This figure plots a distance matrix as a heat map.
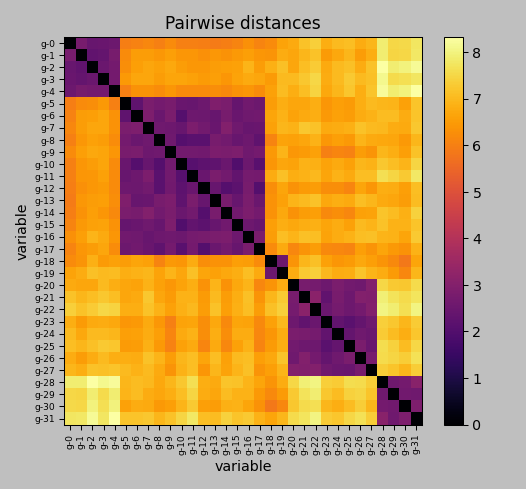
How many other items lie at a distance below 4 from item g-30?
3
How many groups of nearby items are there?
5
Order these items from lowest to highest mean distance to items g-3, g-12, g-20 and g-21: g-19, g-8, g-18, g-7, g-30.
g-8, g-7, g-18, g-19, g-30
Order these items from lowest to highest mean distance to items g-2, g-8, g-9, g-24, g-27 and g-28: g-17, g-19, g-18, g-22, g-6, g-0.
g-17, g-6, g-22, g-0, g-18, g-19
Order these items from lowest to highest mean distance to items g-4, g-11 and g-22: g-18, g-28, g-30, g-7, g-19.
g-7, g-18, g-19, g-30, g-28
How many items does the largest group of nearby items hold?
13
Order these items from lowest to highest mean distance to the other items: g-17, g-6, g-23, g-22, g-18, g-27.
g-17, g-6, g-23, g-27, g-22, g-18
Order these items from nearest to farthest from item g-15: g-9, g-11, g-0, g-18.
g-11, g-9, g-0, g-18
